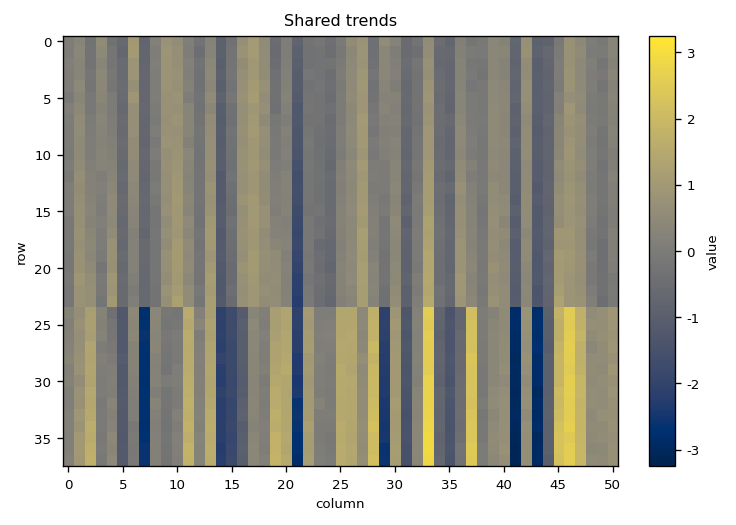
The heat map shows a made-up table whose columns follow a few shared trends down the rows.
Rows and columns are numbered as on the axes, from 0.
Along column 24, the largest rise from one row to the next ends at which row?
24
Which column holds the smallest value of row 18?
21
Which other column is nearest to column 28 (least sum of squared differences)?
37
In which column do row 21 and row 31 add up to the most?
33
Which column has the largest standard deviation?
29
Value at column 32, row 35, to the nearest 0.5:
0.5
